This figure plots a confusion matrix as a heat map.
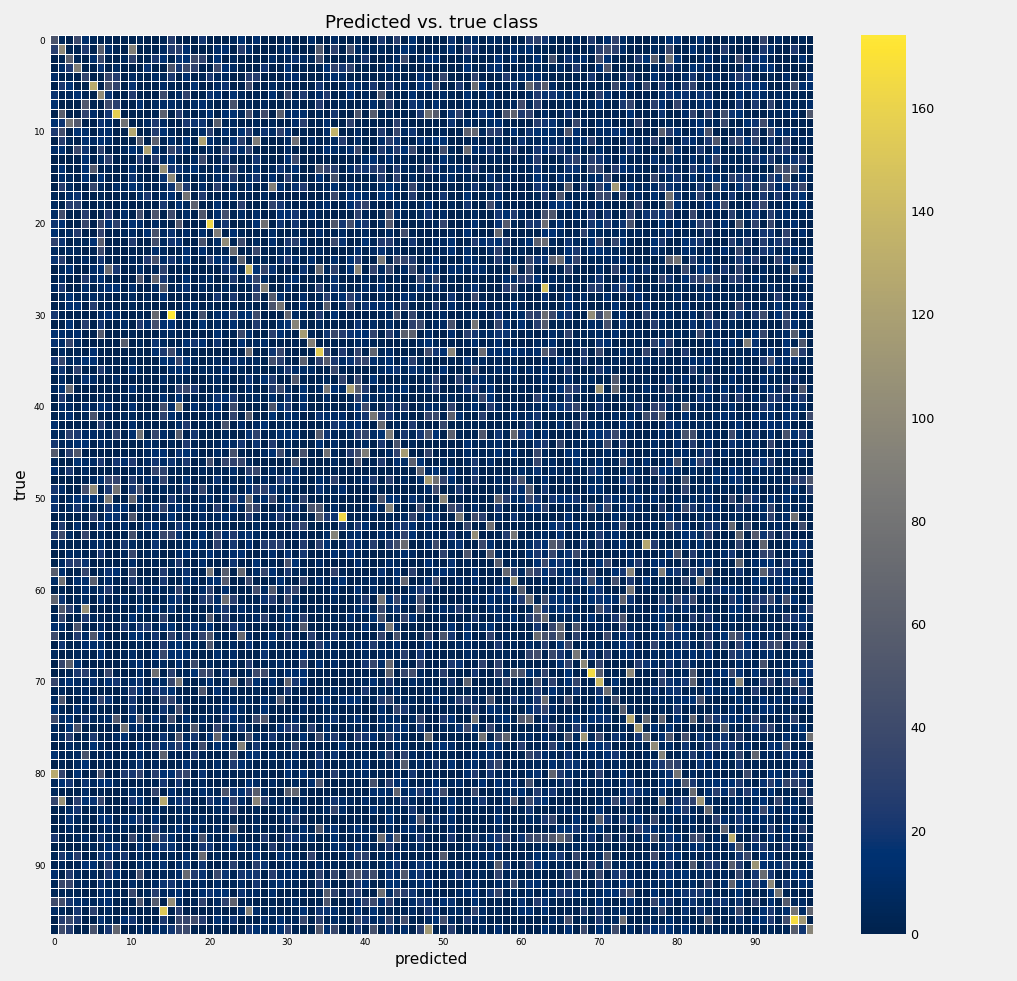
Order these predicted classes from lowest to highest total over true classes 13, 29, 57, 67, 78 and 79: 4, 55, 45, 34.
55, 34, 4, 45
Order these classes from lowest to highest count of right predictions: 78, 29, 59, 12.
29, 78, 59, 12
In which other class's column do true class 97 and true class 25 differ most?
48
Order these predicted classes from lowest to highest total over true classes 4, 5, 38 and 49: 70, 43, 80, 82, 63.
80, 43, 82, 63, 70
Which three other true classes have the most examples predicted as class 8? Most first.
49, 97, 74
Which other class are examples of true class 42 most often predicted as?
22
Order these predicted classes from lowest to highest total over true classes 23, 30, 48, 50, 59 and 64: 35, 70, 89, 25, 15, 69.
35, 89, 70, 25, 69, 15
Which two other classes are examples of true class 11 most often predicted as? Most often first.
19, 26
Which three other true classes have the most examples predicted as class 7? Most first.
50, 25, 5
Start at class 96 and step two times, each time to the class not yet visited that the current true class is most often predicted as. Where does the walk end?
14
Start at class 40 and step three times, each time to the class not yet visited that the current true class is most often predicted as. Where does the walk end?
63
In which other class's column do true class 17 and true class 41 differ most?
79
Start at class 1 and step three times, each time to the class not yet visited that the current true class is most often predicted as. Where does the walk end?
54
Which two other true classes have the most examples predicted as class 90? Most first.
78, 54
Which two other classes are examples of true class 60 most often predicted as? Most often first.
74, 28
